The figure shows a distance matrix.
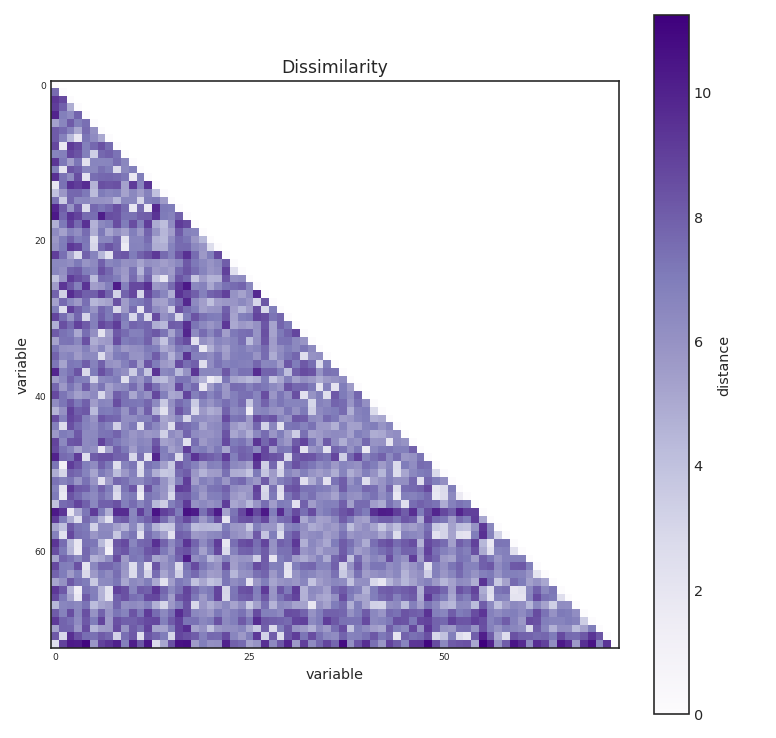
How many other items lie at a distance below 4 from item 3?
7
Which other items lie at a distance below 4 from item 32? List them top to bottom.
6, 35, 40, 47, 51
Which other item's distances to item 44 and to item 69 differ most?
71
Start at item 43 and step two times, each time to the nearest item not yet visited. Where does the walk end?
17
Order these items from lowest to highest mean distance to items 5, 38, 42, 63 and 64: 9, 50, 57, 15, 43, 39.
57, 9, 50, 43, 15, 39
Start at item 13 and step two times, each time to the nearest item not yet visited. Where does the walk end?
72
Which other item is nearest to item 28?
61
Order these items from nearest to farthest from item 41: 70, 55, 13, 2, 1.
70, 13, 1, 2, 55
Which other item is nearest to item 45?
54
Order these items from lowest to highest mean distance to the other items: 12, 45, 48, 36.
45, 36, 12, 48
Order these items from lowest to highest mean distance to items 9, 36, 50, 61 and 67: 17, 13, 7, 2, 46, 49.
13, 49, 7, 46, 2, 17
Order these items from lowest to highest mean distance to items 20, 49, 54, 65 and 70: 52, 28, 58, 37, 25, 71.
28, 25, 58, 52, 71, 37
